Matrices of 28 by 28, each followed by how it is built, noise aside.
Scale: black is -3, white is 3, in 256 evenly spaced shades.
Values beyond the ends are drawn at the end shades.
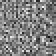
blocks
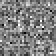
blocks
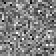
noise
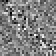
banded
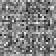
blocks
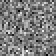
noise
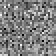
blocks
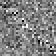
banded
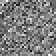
Hankel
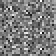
repeating rows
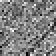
Hankel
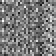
repeating rows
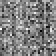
blocks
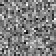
noise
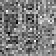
blocks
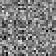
blocks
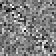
banded
